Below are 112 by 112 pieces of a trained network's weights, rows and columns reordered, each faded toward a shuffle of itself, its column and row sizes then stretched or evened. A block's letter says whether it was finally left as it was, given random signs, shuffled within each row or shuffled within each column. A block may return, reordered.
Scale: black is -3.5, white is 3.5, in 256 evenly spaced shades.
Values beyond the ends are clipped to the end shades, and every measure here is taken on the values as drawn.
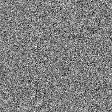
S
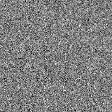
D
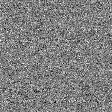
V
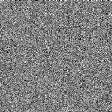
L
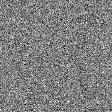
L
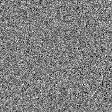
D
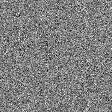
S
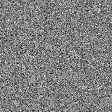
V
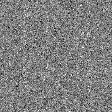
S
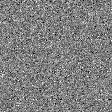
V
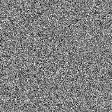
D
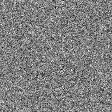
S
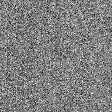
S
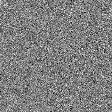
S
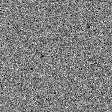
V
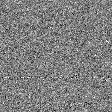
V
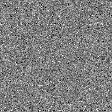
D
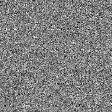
D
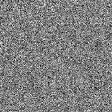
L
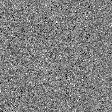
S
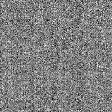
L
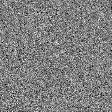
D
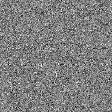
D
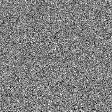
D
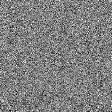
L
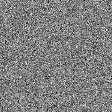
D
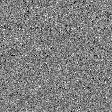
V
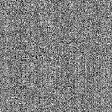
L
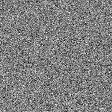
V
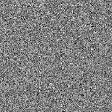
L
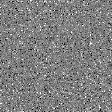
L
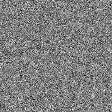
D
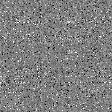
D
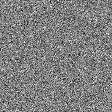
S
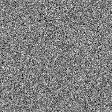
S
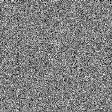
D
